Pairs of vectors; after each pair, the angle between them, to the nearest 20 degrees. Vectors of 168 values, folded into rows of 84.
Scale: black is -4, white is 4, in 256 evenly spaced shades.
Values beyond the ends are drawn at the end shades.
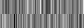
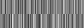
100 degrees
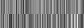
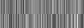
20 degrees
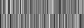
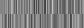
80 degrees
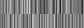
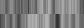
80 degrees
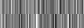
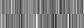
20 degrees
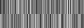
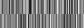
120 degrees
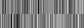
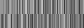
80 degrees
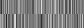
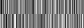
20 degrees
